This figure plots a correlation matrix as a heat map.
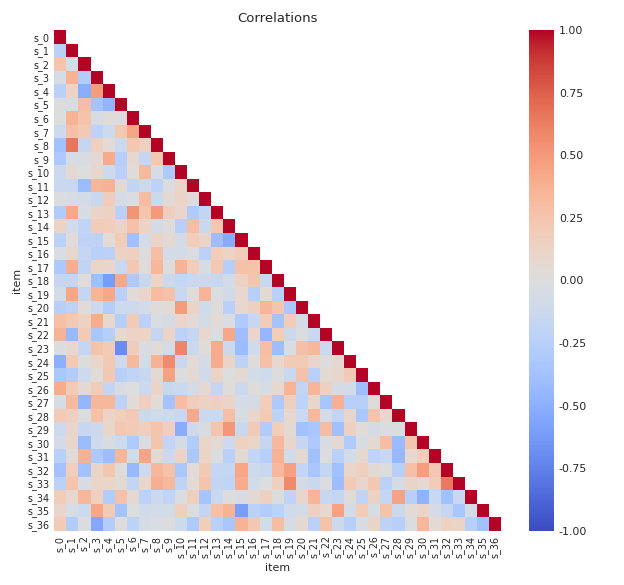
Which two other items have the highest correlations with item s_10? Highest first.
s_23, s_20
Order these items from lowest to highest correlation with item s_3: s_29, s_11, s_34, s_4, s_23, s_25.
s_29, s_25, s_34, s_23, s_11, s_4
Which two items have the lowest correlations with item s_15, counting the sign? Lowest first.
s_35, s_14
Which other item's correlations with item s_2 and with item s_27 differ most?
s_4
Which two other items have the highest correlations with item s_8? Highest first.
s_1, s_13
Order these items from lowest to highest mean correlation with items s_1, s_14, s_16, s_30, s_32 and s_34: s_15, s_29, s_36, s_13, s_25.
s_25, s_36, s_15, s_13, s_29
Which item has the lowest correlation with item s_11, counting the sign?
s_2
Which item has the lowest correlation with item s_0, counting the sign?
s_24
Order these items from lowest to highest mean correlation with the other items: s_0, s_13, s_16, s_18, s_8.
s_0, s_18, s_16, s_13, s_8
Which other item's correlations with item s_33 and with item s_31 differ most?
s_19
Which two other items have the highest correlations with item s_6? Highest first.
s_13, s_7
